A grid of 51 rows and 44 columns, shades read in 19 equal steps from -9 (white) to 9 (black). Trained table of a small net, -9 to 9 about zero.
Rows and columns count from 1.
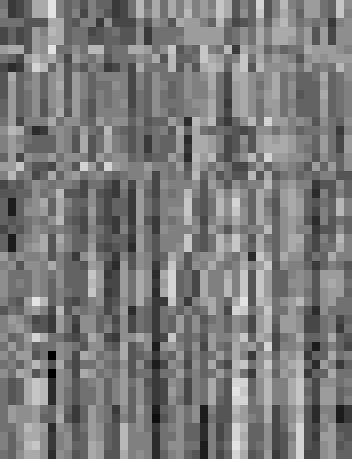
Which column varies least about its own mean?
37
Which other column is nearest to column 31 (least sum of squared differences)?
5
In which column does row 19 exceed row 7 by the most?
31
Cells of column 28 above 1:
11
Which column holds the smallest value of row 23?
30
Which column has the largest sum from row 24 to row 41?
20
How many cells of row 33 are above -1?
26
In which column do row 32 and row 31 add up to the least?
22
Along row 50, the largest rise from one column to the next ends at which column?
39
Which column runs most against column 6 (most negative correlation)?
2
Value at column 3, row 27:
1
